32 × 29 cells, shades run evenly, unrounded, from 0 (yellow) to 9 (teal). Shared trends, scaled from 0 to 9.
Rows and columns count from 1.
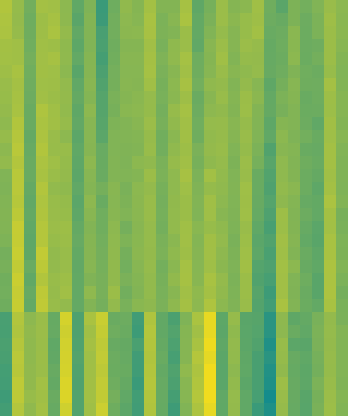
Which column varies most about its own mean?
9
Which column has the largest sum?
23
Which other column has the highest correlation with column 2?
24
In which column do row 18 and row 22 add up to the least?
2
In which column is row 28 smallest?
18
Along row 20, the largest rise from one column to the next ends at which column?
3
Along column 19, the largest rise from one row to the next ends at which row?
25
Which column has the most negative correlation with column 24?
22
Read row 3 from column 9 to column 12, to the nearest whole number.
7 5 4 4
